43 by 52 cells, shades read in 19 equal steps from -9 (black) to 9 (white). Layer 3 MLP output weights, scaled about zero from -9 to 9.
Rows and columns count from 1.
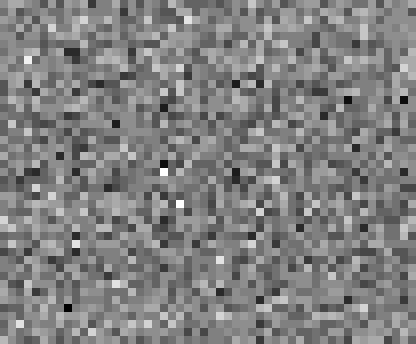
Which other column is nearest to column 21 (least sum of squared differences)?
42
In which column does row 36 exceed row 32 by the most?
4
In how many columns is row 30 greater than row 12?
14
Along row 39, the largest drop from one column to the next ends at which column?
9
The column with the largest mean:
23
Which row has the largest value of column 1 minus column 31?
28
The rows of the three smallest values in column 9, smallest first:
39, 7, 15
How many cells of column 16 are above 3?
3
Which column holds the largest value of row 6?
36
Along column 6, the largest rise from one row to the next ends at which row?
17
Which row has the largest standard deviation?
22
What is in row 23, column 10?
1
